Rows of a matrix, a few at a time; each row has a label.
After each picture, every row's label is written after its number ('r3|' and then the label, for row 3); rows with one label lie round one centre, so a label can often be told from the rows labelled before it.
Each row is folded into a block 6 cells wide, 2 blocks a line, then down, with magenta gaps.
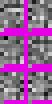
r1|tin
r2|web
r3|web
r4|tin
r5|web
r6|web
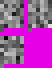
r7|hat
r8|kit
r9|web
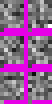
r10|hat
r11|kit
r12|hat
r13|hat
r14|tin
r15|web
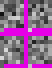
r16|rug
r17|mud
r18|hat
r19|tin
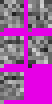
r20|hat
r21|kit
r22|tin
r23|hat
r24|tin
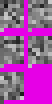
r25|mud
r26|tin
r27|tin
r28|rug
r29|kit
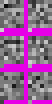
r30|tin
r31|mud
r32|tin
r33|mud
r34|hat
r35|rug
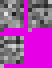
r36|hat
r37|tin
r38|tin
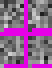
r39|mud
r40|hat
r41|rug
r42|web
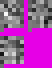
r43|hat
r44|web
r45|web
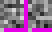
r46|tin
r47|rug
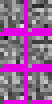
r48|kit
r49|tin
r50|web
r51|tin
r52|kit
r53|kit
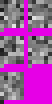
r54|web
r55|web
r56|rug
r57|web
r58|hat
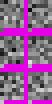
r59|web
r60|tin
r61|rug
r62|mud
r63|mud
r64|rug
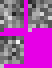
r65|hat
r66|mud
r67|mud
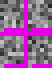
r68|web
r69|hat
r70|rug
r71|mud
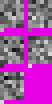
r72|rug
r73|web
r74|hat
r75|mud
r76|tin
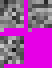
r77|mud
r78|tin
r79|hat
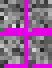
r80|web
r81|tin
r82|hat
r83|hat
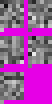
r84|mud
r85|web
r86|kit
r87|web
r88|tin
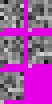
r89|web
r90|rug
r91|hat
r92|rug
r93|rug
